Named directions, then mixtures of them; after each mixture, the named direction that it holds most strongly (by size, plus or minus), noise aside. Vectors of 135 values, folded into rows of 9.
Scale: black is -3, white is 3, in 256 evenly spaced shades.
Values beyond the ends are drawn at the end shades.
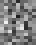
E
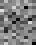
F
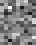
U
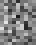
E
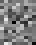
F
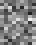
U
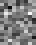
U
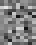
E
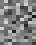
E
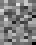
F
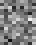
U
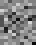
F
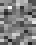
U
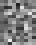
E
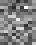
F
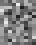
E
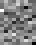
F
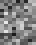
E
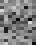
F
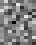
E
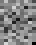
F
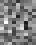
E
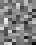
E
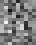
E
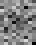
F
